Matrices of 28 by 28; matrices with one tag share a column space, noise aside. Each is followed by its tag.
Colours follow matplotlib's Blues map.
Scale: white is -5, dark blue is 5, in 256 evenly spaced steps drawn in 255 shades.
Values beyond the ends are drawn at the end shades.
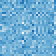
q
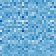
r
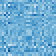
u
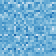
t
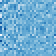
t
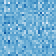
q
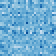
q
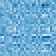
t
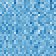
q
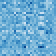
q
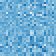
u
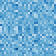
t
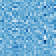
r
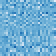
u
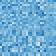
u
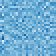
r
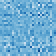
u
